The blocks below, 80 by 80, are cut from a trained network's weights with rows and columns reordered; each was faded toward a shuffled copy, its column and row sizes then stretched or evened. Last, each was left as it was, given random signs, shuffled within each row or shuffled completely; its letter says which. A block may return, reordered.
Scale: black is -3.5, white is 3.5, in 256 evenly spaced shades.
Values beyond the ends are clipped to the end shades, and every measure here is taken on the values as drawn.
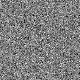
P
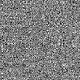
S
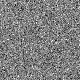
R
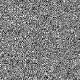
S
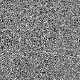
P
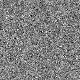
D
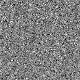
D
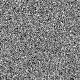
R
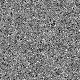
R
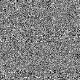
P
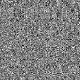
S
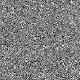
S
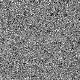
D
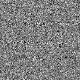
P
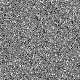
R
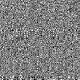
S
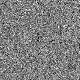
R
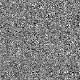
P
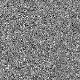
P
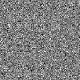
S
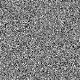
P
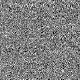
S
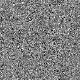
P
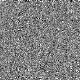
P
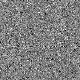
D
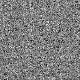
P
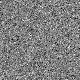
R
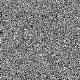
P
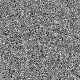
R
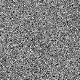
D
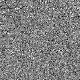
D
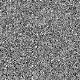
P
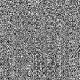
S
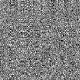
S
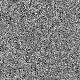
R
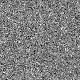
R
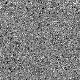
D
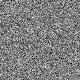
R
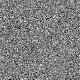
D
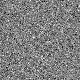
R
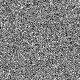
R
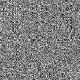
S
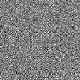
S
